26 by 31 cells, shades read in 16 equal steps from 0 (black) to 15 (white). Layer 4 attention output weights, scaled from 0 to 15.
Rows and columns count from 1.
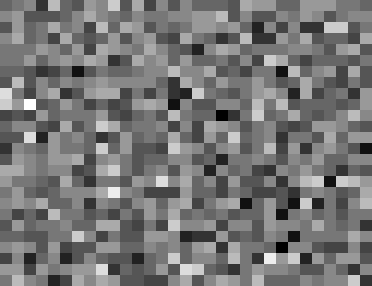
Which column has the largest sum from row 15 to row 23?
10
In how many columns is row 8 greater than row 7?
17
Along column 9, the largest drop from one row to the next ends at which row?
13
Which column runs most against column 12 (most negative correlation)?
15
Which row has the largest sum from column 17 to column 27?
24
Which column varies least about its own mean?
11
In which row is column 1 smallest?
14
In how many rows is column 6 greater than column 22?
12
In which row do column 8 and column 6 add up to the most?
6
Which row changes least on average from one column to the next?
2
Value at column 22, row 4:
3
